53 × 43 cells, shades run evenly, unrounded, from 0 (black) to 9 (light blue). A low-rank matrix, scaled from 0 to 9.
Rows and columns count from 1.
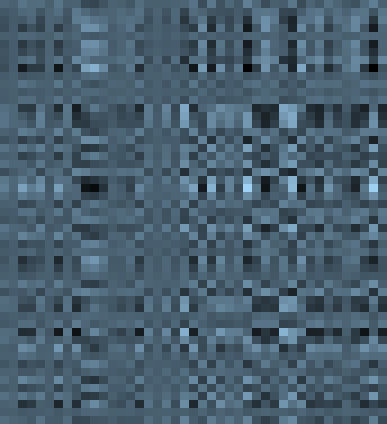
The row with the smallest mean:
42
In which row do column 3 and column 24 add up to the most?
24
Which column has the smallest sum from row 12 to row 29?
30
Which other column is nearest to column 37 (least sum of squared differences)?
3
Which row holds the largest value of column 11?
9
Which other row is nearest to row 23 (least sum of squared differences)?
19
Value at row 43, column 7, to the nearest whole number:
4
